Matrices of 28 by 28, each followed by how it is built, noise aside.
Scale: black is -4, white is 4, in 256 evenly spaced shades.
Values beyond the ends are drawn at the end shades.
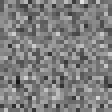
repeating columns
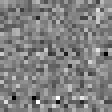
uneven rows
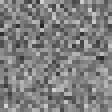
repeating columns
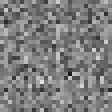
repeating columns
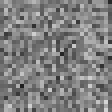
blocks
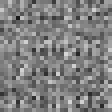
blocks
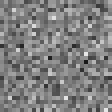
repeating columns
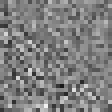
lower triangular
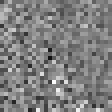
lower triangular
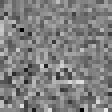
lower triangular
